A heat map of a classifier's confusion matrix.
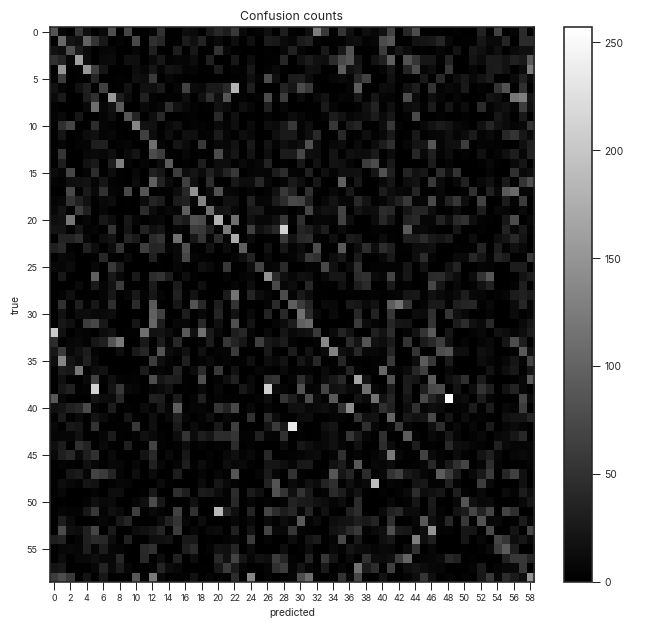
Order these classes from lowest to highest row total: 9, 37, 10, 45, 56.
9, 45, 10, 56, 37
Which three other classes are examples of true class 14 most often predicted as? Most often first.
8, 39, 38
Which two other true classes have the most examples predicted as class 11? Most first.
32, 17
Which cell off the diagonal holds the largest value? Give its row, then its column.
39, 48
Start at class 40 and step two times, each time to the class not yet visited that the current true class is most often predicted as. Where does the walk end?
3
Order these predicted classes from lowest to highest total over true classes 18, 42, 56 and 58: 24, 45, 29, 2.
45, 2, 24, 29
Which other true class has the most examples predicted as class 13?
34
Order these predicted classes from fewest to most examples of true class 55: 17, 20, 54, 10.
10, 20, 17, 54
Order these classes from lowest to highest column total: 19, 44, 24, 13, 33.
19, 33, 24, 13, 44
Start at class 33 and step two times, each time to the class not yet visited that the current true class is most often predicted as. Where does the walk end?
5
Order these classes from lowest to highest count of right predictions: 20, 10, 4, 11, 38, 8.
11, 8, 38, 10, 4, 20
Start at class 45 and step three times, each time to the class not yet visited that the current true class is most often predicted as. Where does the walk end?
37
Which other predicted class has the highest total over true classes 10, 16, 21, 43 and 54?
28
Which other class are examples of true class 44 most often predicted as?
12
